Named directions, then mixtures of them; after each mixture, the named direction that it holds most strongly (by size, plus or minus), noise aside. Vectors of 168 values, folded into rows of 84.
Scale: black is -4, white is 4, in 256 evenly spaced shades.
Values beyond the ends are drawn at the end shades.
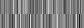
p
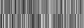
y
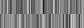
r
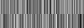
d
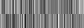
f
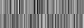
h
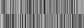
f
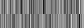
r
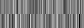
p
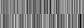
d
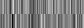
p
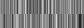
d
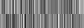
f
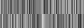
d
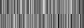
f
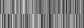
y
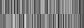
f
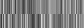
y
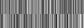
d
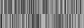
y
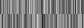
d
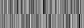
r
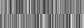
r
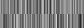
d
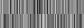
h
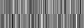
p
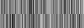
f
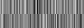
h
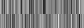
f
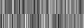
y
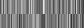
r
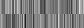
f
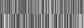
d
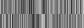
y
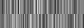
h
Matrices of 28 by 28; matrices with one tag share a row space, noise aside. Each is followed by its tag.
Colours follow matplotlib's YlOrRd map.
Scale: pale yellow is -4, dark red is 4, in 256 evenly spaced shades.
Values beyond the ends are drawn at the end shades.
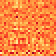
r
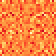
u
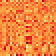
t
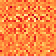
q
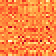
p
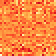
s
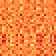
u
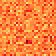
t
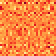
q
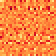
q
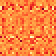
u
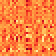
t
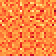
u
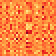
t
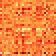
s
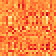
p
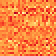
p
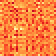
r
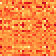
s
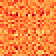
r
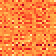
s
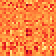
t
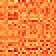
p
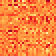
p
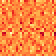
u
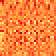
q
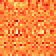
r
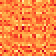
s
